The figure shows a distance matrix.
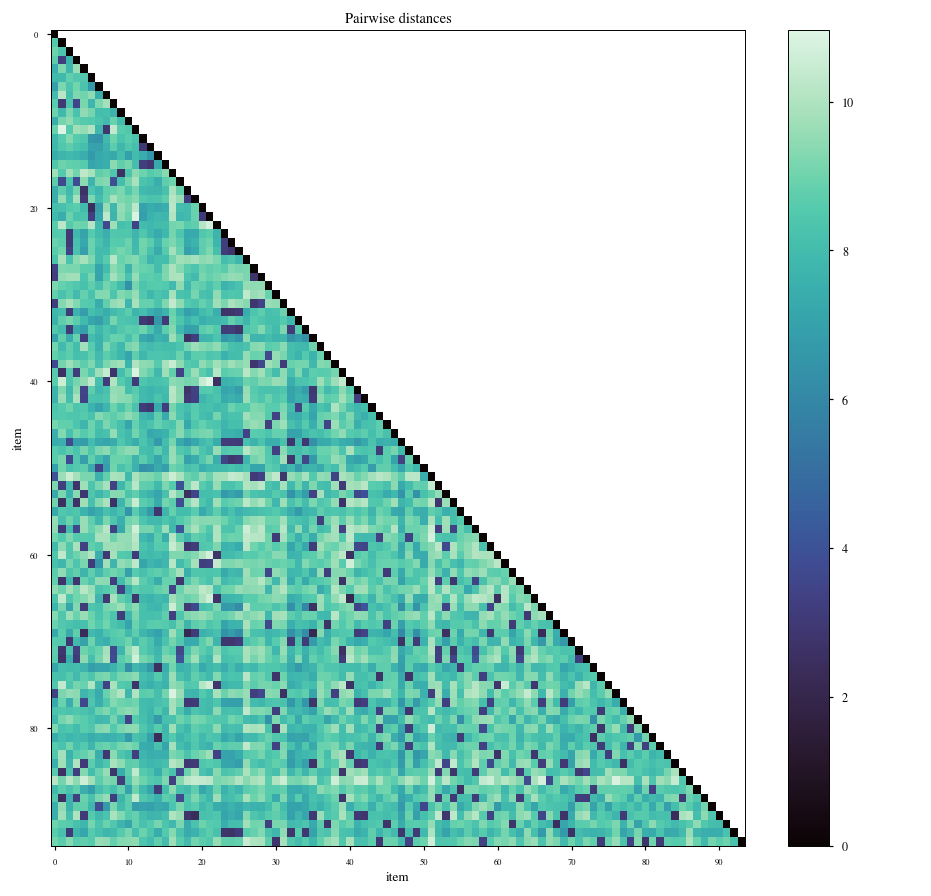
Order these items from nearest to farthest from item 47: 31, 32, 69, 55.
32, 69, 55, 31
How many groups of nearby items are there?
15
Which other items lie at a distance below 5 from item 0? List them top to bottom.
27, 28, 31, 38, 51, 76
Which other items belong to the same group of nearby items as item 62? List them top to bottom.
29, 37, 45, 68, 91
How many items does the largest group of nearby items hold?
13
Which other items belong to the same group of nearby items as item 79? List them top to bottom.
10
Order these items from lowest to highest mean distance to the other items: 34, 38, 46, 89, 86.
34, 89, 46, 38, 86
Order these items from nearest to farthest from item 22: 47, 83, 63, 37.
83, 47, 37, 63
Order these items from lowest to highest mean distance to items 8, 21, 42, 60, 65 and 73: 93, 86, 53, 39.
53, 39, 93, 86
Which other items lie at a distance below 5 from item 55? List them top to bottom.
14, 73, 81, 87
